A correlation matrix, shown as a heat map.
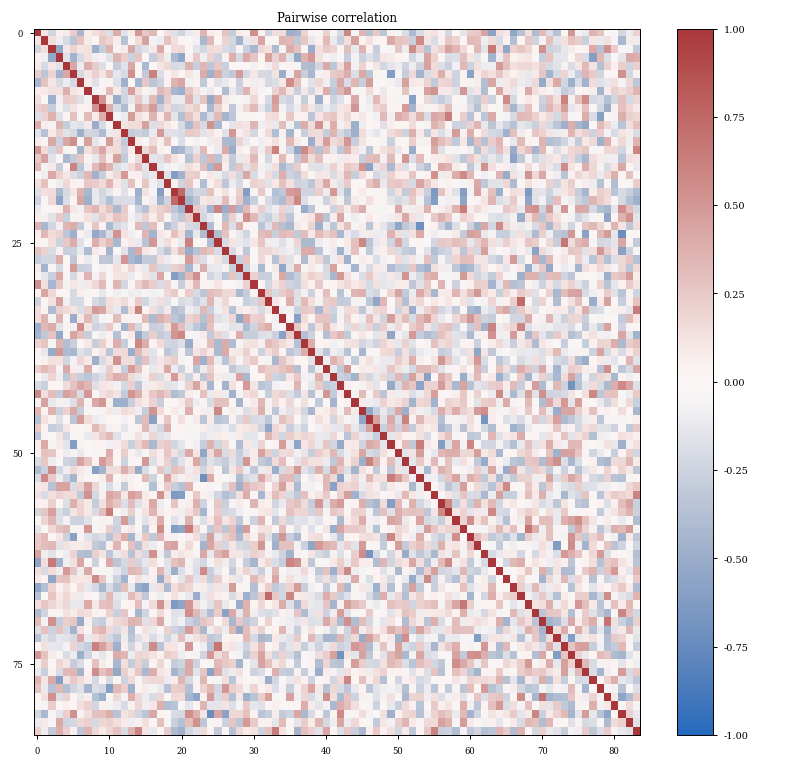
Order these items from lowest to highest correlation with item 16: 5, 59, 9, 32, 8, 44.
32, 59, 44, 8, 9, 5
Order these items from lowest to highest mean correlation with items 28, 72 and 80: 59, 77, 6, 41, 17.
41, 59, 17, 6, 77
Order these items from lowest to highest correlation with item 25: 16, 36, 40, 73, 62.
40, 36, 62, 16, 73
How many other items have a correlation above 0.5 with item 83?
3
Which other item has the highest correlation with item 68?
59
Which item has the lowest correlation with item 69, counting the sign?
26
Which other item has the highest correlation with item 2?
63
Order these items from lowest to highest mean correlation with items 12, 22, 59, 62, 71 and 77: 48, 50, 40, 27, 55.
40, 48, 55, 50, 27
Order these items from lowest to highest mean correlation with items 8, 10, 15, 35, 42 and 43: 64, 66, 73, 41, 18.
66, 41, 73, 64, 18
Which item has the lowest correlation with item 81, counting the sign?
24
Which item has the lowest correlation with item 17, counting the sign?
19
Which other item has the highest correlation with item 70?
79
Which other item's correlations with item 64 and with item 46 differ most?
23
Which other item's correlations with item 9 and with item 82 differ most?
8
